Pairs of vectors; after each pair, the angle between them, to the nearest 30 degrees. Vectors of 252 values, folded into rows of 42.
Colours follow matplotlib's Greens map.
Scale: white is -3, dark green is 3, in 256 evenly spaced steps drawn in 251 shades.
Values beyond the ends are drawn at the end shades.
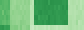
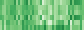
120 degrees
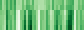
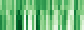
150 degrees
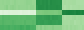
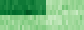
120 degrees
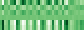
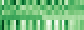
30 degrees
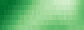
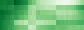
30 degrees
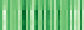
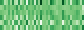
90 degrees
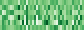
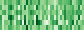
150 degrees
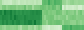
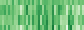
90 degrees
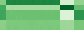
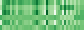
60 degrees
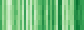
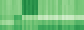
90 degrees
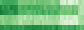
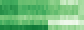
30 degrees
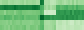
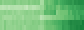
120 degrees
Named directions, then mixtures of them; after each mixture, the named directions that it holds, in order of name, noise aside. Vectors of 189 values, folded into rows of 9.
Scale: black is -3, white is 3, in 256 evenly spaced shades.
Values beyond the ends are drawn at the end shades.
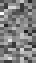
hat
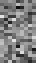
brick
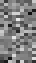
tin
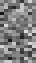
hat.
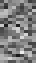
brick, hat, tin.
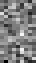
brick, hat, tin.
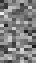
hat.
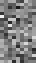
brick, hat, tin.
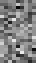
brick.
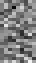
brick, hat.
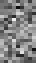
brick.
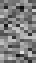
brick, hat, tin.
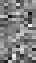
brick, tin.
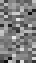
tin.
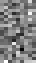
brick, hat, tin.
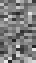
brick, tin.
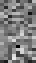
brick, hat, tin.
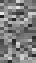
brick, hat.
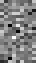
tin.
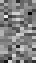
brick, tin.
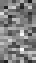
brick, hat, tin.
